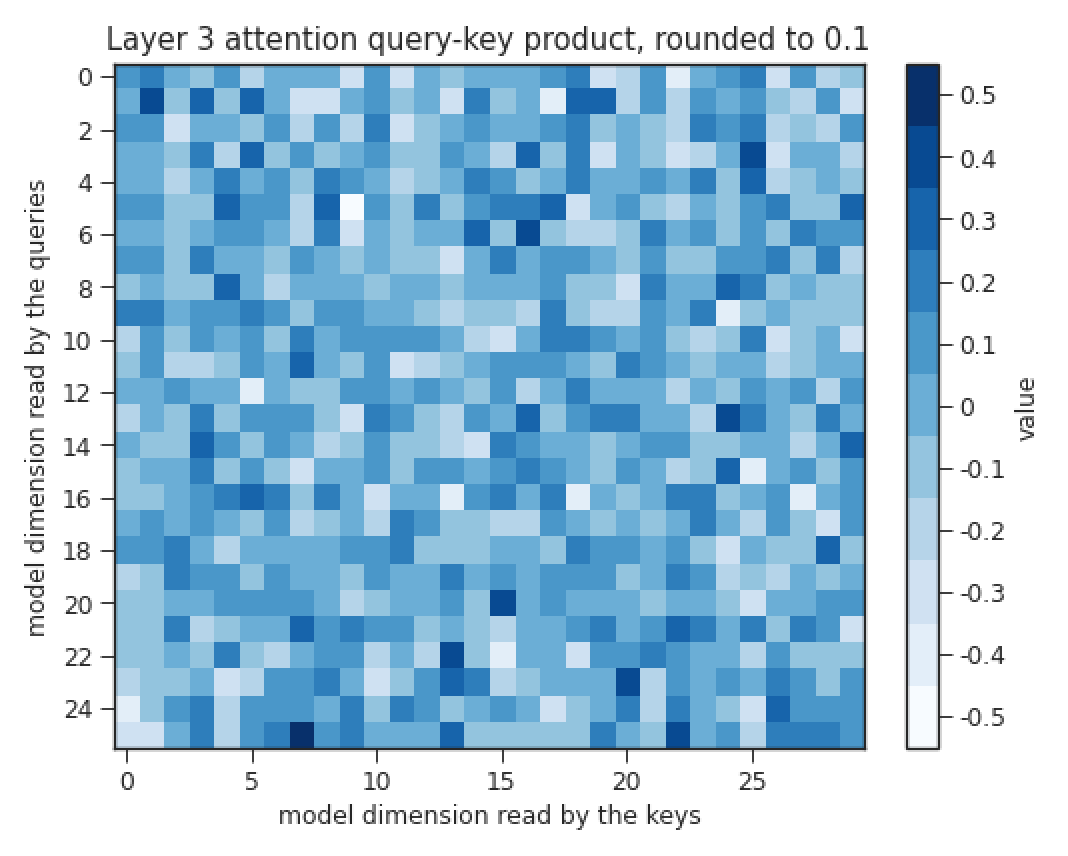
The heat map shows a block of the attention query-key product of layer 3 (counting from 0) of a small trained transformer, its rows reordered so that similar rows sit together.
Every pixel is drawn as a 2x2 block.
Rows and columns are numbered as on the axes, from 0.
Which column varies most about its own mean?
25
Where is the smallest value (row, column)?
5, 9
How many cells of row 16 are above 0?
12
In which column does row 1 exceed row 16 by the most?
18
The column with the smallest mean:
0
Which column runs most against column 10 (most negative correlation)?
26
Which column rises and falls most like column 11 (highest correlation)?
2
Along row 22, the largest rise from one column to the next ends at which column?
13
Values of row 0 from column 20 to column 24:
-0.2 0.1 -0.4 0 0.1
